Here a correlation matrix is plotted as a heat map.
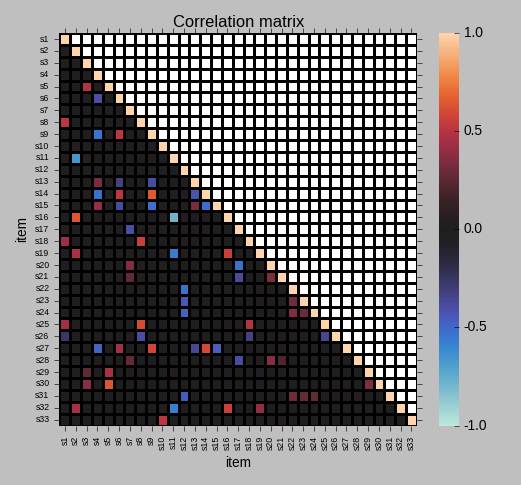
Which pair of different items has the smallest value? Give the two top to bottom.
s11, s16
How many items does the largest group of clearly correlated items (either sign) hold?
7
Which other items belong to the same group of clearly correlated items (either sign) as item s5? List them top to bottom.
s3, s29, s30
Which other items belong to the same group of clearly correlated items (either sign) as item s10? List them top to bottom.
s33
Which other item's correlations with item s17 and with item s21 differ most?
s20
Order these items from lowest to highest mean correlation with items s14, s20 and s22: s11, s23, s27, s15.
s15, s11, s23, s27
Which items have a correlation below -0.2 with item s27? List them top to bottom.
s4, s13, s15
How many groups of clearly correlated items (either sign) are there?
7
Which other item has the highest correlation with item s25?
s8
